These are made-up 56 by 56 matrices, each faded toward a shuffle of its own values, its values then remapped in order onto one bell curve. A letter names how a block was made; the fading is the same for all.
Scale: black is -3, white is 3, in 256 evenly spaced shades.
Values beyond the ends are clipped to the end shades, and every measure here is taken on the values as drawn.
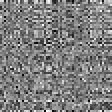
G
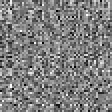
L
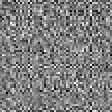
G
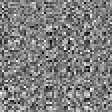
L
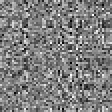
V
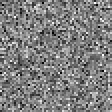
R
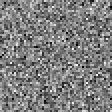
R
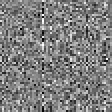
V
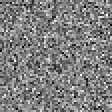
R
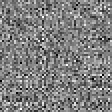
L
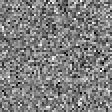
R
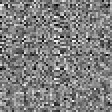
L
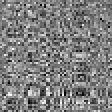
G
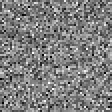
R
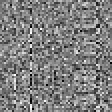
V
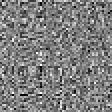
V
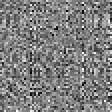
V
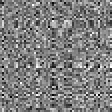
G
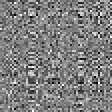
G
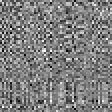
G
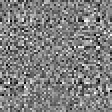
L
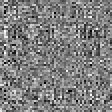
L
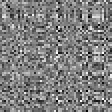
G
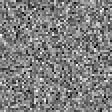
R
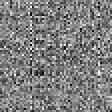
V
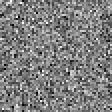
R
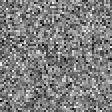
R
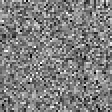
R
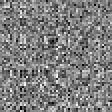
V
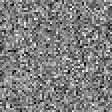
R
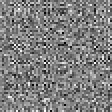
L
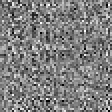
V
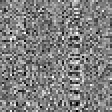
L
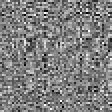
L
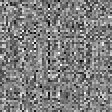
V
